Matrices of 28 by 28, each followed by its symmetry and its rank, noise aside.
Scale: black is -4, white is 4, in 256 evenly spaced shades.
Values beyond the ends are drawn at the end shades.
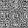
no symmetry, rank five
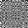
no symmetry, rank three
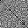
symmetric, rank four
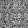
no symmetry, rank five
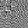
antisymmetric, rank four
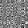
no symmetry, rank five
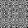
no symmetry, rank three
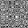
no symmetry, rank five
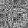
symmetric, rank four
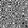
symmetric, rank four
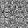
no symmetry, rank five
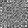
symmetric, rank four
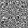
no symmetry, rank five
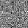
antisymmetric, rank four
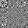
symmetric, rank four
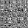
antisymmetric, rank four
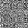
no symmetry, rank five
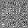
no symmetry, rank five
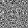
antisymmetric, rank four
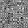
no symmetry, rank five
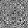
symmetric, rank four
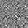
symmetric, rank four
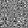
no symmetry, rank three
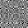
no symmetry, rank three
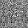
antisymmetric, rank four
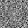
no symmetry, rank five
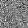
no symmetry, rank five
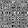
no symmetry, rank three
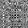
no symmetry, rank three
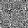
no symmetry, rank five
